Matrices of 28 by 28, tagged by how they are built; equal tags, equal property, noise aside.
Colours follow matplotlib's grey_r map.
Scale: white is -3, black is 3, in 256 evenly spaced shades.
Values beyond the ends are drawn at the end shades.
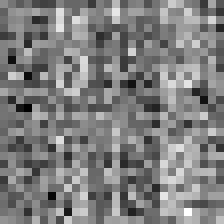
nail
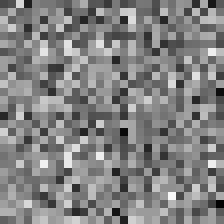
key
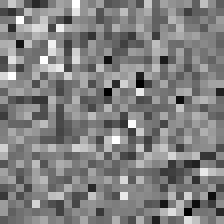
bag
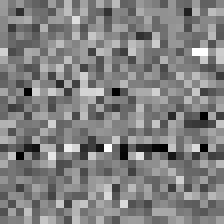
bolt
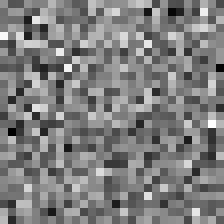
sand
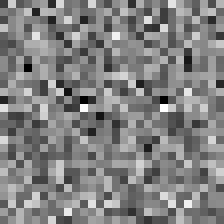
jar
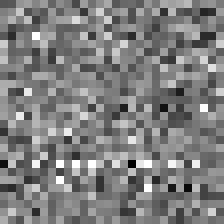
bolt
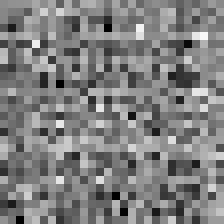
nail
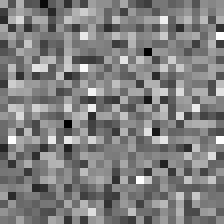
nail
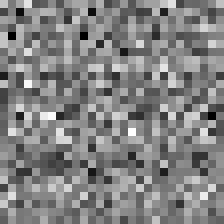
jar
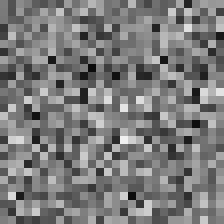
jar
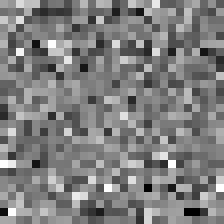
bolt
